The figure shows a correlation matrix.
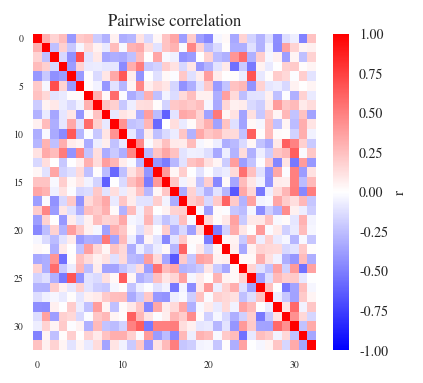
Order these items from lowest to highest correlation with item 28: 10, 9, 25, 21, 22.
9, 21, 10, 22, 25
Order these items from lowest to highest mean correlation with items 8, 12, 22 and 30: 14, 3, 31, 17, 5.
5, 31, 14, 3, 17
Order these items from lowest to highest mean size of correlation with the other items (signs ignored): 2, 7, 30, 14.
7, 14, 2, 30
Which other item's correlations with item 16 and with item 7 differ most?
23
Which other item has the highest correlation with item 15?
30
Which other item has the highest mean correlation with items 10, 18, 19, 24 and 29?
25
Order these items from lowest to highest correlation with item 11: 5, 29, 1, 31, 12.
5, 31, 1, 12, 29
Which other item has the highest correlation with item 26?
20
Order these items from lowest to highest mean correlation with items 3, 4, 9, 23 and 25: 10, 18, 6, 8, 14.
14, 18, 8, 6, 10
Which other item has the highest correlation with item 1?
18
